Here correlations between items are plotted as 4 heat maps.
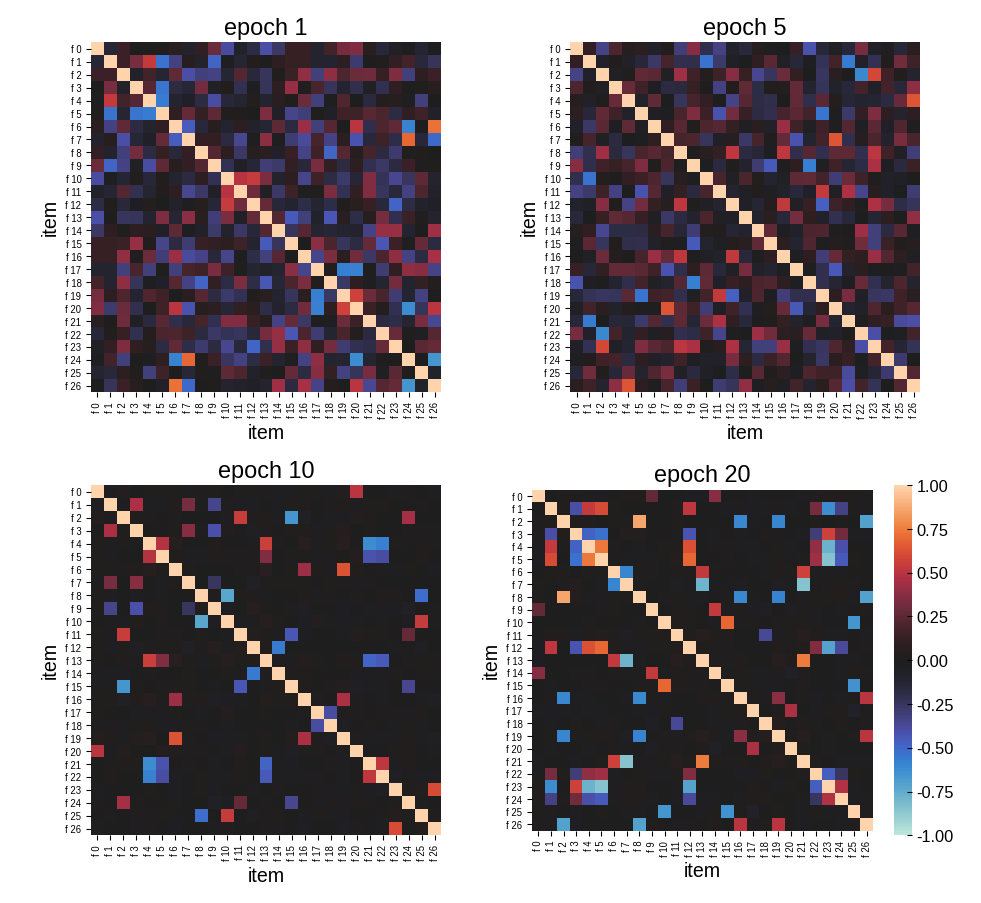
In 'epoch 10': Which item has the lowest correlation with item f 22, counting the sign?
f 4
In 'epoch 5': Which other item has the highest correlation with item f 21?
f 11
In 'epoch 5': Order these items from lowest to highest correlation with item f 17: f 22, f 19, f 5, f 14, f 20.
f 20, f 19, f 14, f 22, f 5
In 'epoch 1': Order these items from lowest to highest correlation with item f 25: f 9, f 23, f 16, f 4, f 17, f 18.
f 4, f 16, f 9, f 18, f 23, f 17
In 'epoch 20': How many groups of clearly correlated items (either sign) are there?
7
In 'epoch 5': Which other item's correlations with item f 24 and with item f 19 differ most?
f 12
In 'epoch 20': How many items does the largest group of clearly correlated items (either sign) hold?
8
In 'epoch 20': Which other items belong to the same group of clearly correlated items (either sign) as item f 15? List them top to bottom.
f 10, f 25
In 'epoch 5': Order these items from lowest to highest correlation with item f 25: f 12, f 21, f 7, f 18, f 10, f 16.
f 21, f 12, f 10, f 16, f 18, f 7
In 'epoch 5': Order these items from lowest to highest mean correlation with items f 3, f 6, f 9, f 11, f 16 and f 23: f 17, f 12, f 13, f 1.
f 1, f 13, f 17, f 12
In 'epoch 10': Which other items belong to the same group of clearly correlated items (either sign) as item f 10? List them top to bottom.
f 8, f 25
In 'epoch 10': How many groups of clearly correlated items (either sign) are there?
9
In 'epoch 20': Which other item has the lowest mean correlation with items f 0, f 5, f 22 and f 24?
f 23
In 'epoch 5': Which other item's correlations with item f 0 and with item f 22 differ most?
f 18
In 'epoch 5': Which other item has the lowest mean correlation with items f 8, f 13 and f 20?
f 0
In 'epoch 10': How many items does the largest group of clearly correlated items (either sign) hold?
5
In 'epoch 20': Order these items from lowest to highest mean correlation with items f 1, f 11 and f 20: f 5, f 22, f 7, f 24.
f 24, f 7, f 22, f 5
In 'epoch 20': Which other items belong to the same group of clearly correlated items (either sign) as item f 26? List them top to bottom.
f 2, f 8, f 16, f 19
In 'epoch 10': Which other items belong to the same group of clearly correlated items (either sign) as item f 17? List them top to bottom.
f 18
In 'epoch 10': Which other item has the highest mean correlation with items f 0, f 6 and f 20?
f 19
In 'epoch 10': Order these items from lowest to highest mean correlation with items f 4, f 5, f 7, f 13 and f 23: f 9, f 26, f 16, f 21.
f 21, f 9, f 16, f 26
